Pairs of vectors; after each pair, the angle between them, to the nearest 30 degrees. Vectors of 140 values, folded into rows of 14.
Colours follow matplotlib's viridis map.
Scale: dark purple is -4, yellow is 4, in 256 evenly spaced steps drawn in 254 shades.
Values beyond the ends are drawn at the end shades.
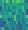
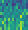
120 degrees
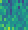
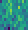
150 degrees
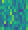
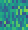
90 degrees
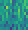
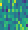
120 degrees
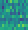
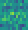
120 degrees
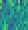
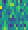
30 degrees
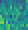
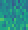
60 degrees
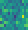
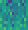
60 degrees
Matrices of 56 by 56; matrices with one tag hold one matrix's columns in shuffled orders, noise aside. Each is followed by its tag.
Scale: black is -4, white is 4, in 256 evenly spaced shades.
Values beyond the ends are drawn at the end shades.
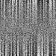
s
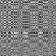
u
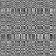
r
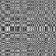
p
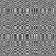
r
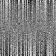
s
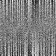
s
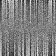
s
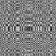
p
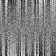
s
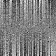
s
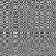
u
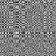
u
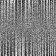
s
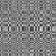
p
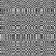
r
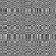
r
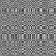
r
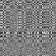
u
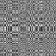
p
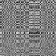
u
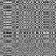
u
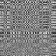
u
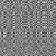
u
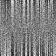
s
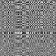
u
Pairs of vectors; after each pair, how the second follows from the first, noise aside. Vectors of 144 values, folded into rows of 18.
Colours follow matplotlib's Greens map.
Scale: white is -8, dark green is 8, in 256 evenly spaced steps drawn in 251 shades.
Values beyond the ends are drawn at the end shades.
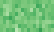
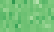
reversed, partly zeroed.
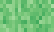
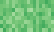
reversed, negated.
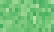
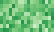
wrapped around, scaled up.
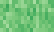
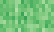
reversed.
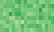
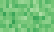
reversed.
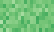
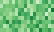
reversed, negated, scaled up.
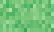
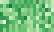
wrapped around, scaled up.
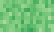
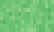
negated, shrunk.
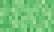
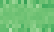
reversed, partly zeroed.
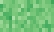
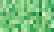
reversed, negated, scaled up.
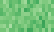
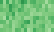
reversed.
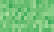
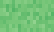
reversed, negated, shrunk.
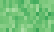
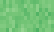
shrunk.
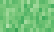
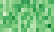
wrapped around, scaled up.
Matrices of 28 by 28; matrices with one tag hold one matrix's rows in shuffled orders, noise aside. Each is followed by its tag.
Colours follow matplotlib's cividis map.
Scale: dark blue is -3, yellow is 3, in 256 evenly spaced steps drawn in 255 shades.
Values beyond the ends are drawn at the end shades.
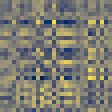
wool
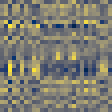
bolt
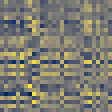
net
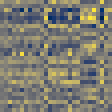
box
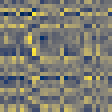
net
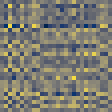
bolt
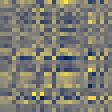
wool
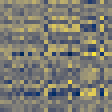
box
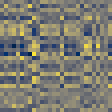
net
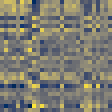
net
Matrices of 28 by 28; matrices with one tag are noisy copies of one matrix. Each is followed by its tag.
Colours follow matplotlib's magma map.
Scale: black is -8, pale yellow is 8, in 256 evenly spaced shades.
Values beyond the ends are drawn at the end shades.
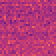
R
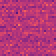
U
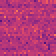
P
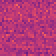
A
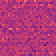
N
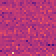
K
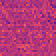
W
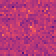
P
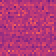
U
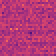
N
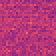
U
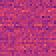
W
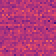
W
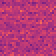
K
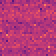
A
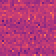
A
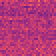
R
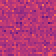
N
